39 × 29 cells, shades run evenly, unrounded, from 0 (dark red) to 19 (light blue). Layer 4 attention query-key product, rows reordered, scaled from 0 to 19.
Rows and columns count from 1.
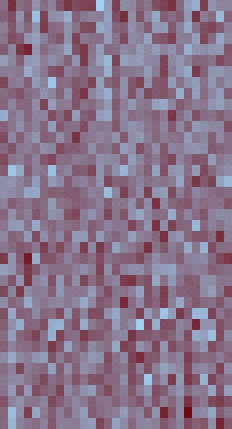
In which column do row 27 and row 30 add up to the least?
25
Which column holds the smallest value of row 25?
4
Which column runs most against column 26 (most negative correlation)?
13
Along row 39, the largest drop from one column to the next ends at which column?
28
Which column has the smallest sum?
10
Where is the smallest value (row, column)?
38, 24
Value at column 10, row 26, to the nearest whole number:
12
